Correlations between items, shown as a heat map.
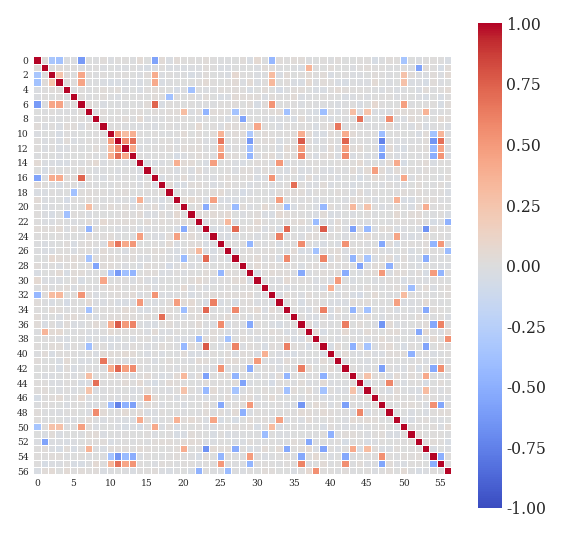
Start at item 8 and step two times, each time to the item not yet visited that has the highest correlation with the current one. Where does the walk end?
48
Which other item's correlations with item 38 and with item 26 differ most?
56
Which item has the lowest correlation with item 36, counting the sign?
47
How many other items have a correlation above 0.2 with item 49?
4
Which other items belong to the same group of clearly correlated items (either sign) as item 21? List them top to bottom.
4
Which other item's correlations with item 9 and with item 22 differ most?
41
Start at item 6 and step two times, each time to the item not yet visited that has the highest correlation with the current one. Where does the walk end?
32
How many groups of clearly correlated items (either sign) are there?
13
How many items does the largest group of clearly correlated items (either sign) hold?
11
